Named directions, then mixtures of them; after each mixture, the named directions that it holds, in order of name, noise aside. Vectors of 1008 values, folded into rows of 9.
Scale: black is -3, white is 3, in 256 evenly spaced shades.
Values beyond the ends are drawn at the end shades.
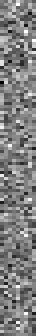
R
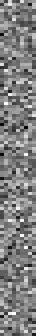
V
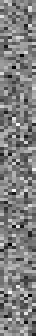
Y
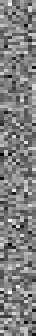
V, Y.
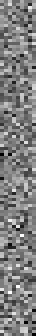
V, Y.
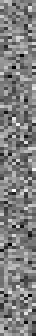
Y.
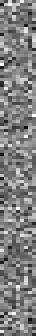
R, V.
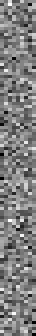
V, Y.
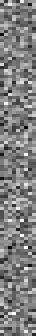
V.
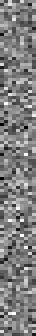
V.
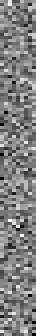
V, Y.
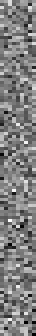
V, Y.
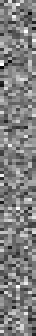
R, V.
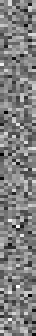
V, Y.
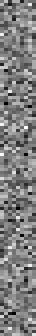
V.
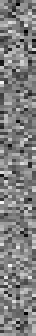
R.
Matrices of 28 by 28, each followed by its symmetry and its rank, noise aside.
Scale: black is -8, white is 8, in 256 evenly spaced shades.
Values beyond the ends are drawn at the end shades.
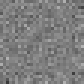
symmetric, rank six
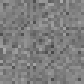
symmetric, rank six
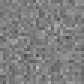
antisymmetric, rank eight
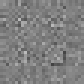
symmetric, rank four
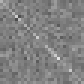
symmetric, rank eight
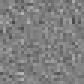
antisymmetric, rank six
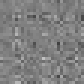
antisymmetric, rank four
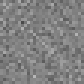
symmetric, rank eight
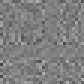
no symmetry, rank four
